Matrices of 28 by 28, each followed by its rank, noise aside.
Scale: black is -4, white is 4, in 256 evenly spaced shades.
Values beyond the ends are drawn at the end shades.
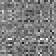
four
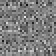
six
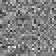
five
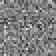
seven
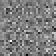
four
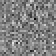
six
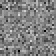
seven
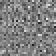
four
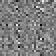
five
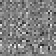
five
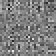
five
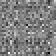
five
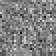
six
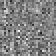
seven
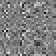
four
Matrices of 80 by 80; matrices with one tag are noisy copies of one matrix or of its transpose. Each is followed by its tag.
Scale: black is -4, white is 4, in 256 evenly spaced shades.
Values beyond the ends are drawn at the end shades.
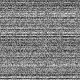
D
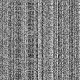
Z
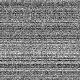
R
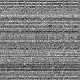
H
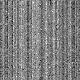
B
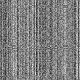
D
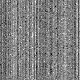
D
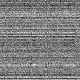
D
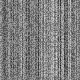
R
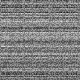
B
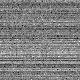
R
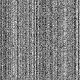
D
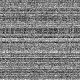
Z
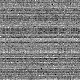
Z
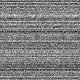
H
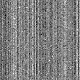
D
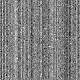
H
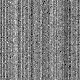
H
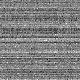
Z
